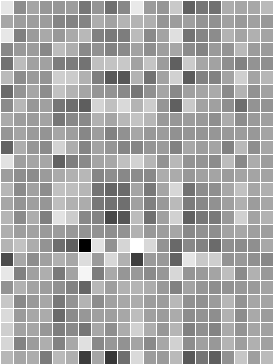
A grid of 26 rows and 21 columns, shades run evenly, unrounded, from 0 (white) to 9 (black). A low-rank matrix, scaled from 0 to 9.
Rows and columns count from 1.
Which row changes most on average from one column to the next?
26
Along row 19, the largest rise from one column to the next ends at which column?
11
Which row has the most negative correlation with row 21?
13
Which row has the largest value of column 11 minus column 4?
19
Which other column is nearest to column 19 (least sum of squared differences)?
6
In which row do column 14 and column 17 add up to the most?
18
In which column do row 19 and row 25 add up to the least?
7
